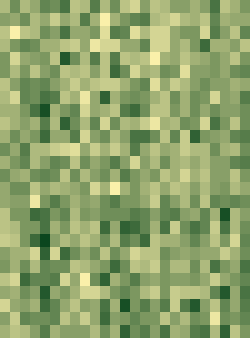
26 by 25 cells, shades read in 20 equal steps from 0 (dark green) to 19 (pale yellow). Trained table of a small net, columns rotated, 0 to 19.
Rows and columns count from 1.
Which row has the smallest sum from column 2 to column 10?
17
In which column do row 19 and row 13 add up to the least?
5
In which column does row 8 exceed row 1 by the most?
22
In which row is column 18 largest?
2
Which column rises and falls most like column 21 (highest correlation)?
15
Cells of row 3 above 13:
9
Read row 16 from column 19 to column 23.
13 8 14 7 8
